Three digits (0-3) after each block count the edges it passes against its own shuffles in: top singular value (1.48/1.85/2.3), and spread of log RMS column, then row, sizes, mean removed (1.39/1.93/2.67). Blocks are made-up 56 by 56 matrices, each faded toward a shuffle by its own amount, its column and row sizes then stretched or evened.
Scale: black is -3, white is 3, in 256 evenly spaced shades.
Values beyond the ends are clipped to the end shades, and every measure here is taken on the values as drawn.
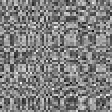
3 0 1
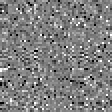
2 0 1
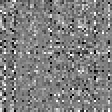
2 3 2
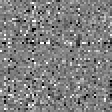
0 2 2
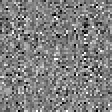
2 2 1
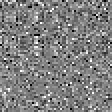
2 0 0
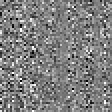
1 3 0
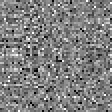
2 0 0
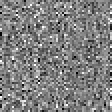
2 2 0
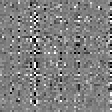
3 3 2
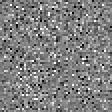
1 1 0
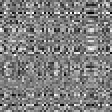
3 0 3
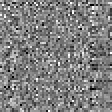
2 2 1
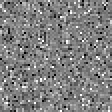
0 0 0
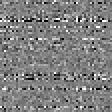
2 1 3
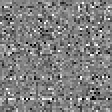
1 1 2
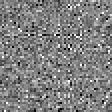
2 1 1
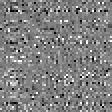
2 0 2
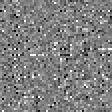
1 1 2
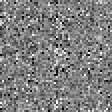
0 2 1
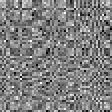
3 1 0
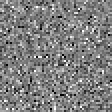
0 0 1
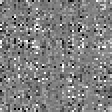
1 3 2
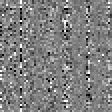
1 3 0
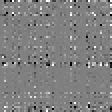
2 3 3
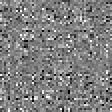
2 2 2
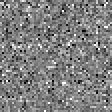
0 1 1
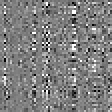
3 3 1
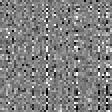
3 3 0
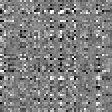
3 3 3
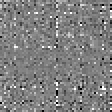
1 2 2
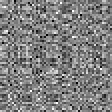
3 1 0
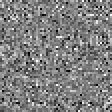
1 1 2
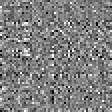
2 1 2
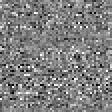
1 0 3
